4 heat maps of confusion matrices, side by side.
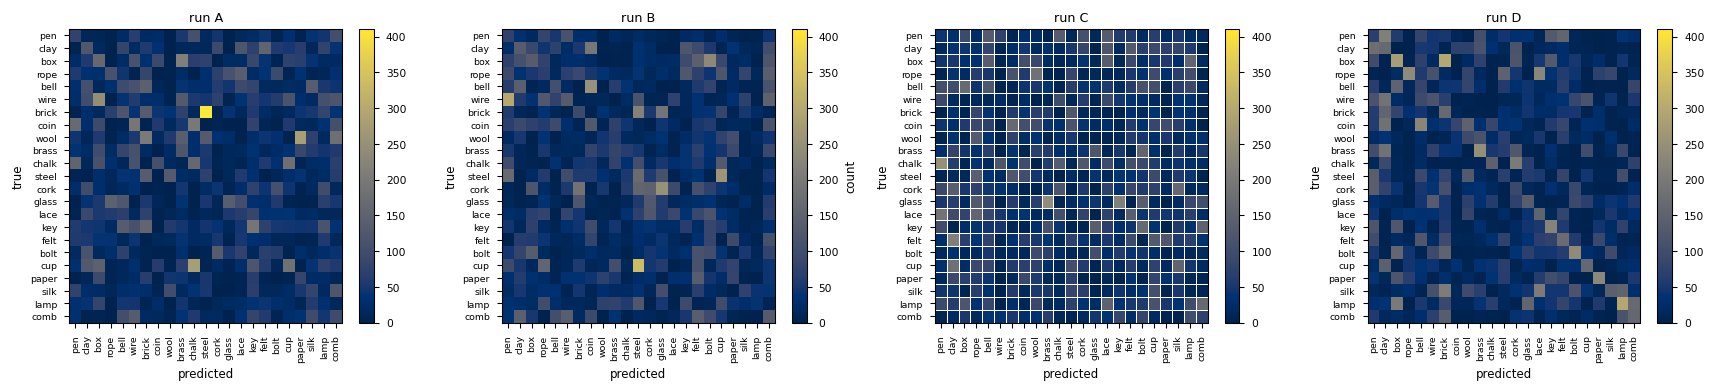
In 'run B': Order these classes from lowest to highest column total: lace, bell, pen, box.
lace, bell, box, pen
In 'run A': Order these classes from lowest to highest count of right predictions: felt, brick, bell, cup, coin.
felt, coin, bell, brick, cup
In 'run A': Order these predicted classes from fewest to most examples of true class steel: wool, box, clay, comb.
clay, box, comb, wool
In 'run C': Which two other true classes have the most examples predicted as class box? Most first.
bell, lamp
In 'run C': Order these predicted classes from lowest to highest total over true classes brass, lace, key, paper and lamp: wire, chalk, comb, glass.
wire, chalk, glass, comb
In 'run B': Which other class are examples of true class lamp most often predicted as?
steel
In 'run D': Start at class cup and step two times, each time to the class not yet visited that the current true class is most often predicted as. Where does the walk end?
pen
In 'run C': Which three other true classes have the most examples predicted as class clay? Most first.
felt, cup, cork
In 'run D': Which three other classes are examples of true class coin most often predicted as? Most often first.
bell, clay, wool
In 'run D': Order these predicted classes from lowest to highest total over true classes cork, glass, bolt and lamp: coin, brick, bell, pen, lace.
coin, lace, bell, pen, brick
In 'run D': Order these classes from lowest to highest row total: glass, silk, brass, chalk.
chalk, glass, brass, silk
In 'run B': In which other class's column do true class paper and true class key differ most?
felt
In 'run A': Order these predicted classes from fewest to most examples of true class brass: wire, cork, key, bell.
cork, key, bell, wire
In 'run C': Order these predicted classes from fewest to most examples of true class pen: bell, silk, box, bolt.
bolt, silk, box, bell
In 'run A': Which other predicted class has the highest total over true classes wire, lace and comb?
box
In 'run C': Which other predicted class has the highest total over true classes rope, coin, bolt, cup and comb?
wool
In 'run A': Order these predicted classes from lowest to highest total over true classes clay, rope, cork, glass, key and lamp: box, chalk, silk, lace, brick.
chalk, silk, box, brick, lace
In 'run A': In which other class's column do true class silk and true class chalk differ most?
cup
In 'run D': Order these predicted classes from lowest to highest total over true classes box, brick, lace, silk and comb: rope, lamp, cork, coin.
coin, rope, cork, lamp
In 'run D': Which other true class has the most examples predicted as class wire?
glass
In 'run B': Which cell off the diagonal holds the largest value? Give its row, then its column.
cup, steel
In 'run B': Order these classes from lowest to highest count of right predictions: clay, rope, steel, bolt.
rope, bolt, clay, steel
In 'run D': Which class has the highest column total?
brick
